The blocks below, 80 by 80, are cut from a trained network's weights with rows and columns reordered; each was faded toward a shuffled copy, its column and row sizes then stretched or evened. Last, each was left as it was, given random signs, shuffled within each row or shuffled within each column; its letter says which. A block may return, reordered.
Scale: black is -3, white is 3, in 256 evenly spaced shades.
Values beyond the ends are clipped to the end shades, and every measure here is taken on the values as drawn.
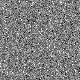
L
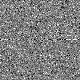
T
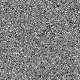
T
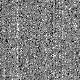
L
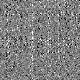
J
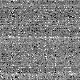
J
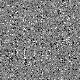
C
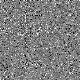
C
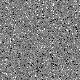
L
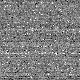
T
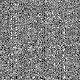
J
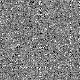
C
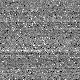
T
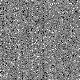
L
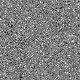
L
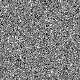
L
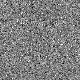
T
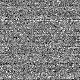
J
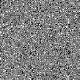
J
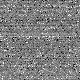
T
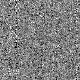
L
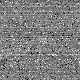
T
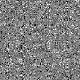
J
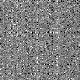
J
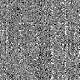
J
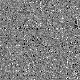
C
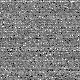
T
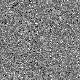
L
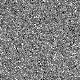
L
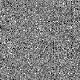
J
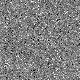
L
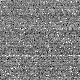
T
